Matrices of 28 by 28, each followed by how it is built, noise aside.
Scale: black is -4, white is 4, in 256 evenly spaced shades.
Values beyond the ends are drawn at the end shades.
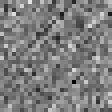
Hankel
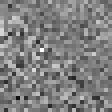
lower triangular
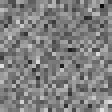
Hankel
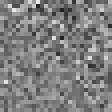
upper triangular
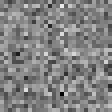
low rank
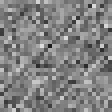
Hankel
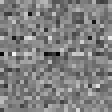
uneven rows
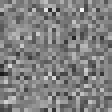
low rank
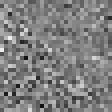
lower triangular
